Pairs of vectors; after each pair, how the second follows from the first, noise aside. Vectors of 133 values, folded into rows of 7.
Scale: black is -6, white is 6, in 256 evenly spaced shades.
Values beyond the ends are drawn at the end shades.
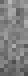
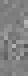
partly zeroed.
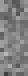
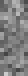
negated.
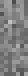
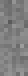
negated, shrunk.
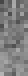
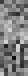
wrapped around, scaled up.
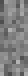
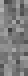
negated.
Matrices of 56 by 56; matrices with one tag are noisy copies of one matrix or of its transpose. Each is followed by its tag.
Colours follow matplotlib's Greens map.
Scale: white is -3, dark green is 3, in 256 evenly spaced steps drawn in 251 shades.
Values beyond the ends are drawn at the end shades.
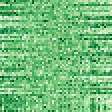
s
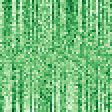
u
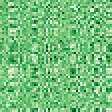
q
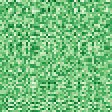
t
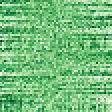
s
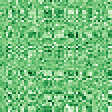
q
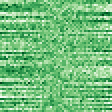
u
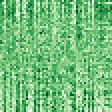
s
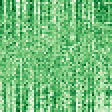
s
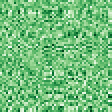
q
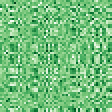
q
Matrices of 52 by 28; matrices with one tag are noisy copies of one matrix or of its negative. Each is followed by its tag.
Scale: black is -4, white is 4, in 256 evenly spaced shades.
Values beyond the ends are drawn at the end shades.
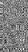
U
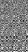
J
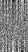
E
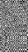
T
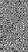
U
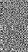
U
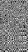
T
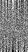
E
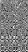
J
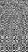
J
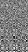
J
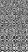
J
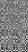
J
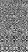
J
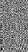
U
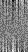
E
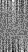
E
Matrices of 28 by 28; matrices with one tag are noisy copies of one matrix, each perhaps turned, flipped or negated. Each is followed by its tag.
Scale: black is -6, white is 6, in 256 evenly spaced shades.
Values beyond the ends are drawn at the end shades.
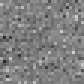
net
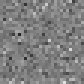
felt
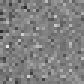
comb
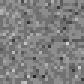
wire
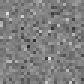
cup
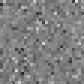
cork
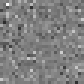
net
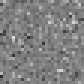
cork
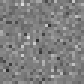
cup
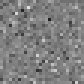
cork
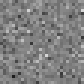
cup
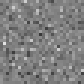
cup
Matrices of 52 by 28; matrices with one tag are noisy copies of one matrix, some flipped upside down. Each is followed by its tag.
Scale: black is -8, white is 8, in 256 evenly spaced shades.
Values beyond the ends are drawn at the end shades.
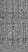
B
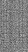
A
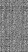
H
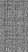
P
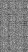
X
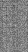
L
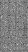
X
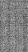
X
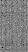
H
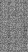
X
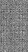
A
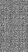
A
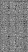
X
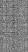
L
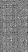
L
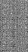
L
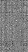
H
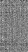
H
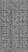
A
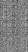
L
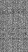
B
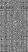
H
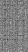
P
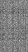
B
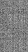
B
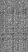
B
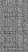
P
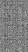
P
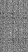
B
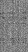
B
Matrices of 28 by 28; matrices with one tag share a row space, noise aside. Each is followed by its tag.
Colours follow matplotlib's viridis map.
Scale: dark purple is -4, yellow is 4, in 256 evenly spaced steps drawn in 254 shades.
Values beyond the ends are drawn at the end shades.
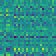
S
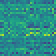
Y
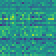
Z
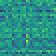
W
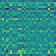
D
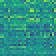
Y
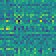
S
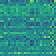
Y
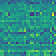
Y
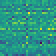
W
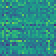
D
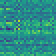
S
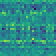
Z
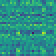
Z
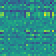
Y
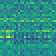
S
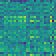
Y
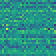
D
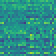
Y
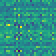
S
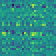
Z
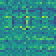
W
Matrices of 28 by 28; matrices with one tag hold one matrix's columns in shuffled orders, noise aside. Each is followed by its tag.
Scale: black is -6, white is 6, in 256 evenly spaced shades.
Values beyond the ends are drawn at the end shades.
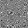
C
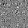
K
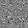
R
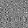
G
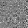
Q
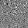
K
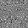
R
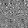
K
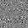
R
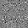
R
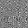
G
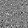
C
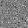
Q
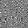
G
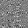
C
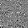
C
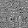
G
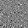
C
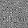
G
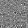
C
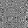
G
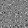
C
